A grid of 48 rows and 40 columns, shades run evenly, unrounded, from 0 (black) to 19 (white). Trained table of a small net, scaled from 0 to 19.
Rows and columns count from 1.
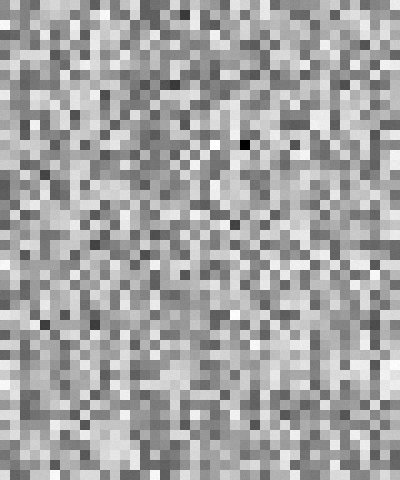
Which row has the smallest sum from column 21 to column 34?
8
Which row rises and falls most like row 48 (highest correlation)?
11
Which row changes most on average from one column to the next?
28
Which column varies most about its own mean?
22
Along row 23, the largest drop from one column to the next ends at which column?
24
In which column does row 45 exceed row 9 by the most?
34
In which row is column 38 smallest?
33
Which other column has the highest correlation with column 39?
19
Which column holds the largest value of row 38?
39
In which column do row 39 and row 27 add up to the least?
32
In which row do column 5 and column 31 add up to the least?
13
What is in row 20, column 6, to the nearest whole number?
7
